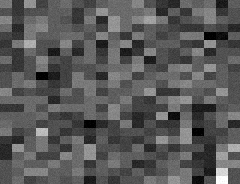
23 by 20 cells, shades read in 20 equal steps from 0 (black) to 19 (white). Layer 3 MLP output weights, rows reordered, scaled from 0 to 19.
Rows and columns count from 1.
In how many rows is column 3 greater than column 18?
16
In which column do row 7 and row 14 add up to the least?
18
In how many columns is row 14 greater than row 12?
8
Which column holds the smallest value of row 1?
19
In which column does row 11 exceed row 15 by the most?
15
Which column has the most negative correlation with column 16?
10
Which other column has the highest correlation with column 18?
11
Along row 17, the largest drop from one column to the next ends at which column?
17
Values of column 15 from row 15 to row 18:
1 4 5 8
